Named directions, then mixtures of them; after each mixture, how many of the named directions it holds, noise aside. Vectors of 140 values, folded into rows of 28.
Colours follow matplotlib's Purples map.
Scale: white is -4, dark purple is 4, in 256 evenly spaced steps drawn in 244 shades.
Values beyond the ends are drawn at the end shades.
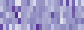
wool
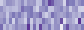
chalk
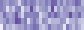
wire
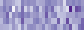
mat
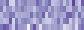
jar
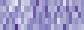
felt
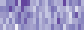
one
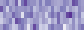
three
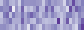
two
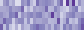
four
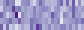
one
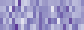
four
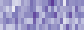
four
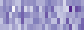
one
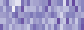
four
